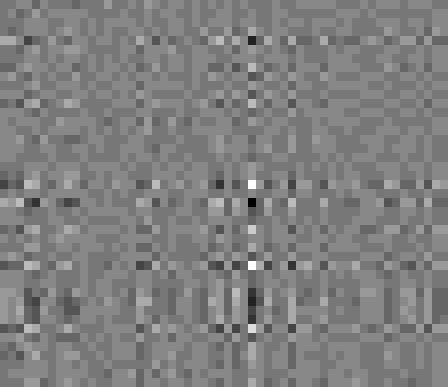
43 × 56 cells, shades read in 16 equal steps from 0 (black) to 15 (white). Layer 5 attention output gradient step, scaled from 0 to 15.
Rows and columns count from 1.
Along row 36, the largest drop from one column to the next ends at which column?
32
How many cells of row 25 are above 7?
23
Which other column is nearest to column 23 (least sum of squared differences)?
15
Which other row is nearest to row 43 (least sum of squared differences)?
10
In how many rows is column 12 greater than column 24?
15
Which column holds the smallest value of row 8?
30
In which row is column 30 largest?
33
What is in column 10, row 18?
7
